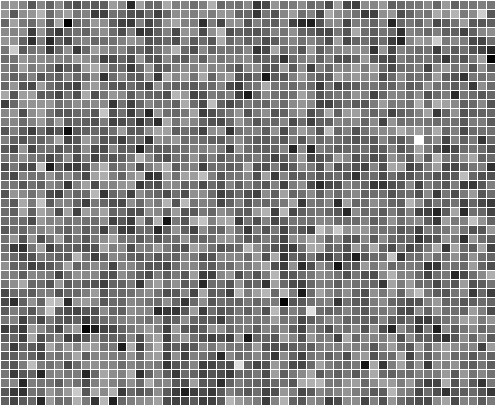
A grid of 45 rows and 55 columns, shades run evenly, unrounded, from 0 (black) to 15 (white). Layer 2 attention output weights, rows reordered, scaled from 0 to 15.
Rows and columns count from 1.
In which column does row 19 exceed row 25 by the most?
19
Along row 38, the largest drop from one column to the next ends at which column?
28
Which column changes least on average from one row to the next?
46
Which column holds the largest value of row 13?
12
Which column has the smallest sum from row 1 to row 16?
15
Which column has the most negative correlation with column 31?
23
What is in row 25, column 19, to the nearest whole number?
1
